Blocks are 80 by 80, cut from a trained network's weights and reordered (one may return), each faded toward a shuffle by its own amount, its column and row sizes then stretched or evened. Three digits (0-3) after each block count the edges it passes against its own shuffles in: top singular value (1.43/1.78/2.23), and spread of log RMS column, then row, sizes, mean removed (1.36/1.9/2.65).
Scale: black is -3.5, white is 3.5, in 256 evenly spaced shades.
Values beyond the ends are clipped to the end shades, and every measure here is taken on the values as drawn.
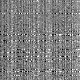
3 1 3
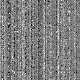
3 3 0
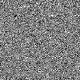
1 0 2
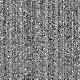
2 0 1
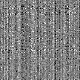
3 2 2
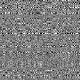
2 0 3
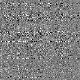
1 2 3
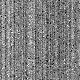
3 2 0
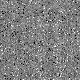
0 0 0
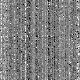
3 3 0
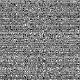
2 2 1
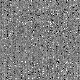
0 2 1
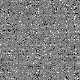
0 1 1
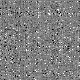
0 1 2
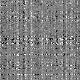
3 2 3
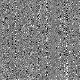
0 3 0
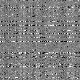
2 0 3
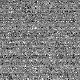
1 1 2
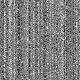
3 3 0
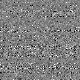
0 1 3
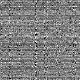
2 2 1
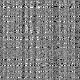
3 1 3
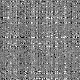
3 1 3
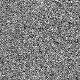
0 2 0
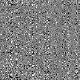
1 3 3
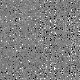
0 3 1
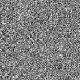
2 1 1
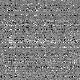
1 1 3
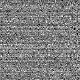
2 1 1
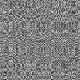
3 2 0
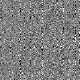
2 3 1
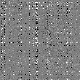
1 3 2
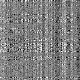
3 1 3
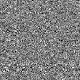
1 0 2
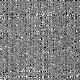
2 1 2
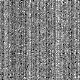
3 2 1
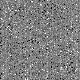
0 1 0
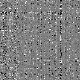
1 3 2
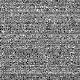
2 1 1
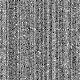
3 0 1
